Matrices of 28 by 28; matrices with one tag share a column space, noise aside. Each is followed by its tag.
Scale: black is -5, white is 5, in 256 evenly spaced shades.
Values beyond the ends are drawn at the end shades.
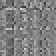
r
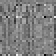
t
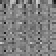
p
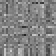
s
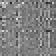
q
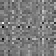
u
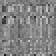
t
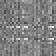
u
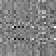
u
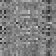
u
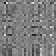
s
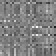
s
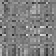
s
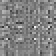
u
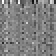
p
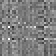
u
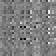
u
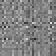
u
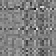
r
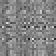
u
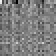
p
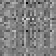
q
